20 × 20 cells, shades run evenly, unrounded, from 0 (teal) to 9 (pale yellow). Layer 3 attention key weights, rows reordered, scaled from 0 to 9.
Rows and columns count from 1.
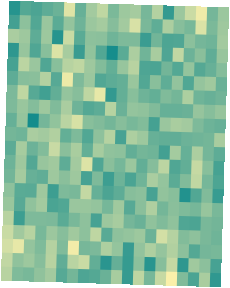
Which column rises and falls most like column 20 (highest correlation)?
12
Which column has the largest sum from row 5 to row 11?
6
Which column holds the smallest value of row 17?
10
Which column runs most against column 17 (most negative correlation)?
4
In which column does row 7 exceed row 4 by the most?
9
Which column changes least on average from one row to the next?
19
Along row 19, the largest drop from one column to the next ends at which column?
17
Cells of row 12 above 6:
3
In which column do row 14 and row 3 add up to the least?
5
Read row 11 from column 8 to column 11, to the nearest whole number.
3 6 5 5
